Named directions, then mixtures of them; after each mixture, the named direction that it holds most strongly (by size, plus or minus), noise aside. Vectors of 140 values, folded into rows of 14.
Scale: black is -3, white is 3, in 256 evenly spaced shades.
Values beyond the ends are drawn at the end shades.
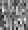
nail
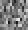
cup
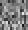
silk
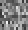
silk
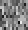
nail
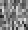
nail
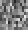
cup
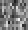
nail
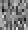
nail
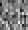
silk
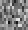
cup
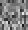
silk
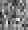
cup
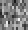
nail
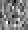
cup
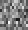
cup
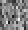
silk
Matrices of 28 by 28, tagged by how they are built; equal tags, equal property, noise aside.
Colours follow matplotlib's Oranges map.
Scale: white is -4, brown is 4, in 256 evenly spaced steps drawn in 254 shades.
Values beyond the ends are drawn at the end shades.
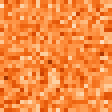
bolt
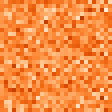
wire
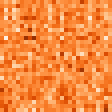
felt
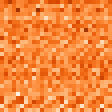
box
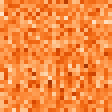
bolt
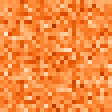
wire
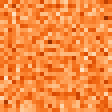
bolt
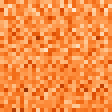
box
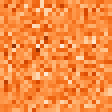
felt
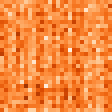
bolt
